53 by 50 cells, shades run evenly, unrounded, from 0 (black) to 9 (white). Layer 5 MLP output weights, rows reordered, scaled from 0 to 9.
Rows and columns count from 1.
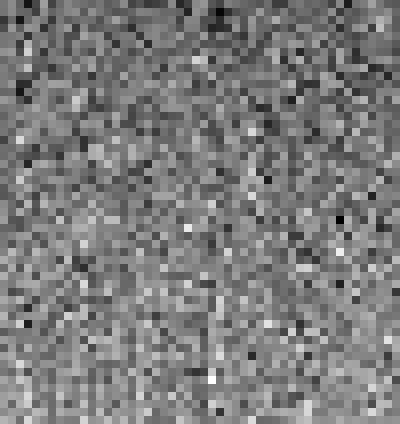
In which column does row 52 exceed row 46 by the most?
47
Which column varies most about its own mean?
4
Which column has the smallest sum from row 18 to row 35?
37
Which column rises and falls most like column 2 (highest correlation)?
18
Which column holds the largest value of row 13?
10
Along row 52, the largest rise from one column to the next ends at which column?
29
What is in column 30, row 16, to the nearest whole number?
2
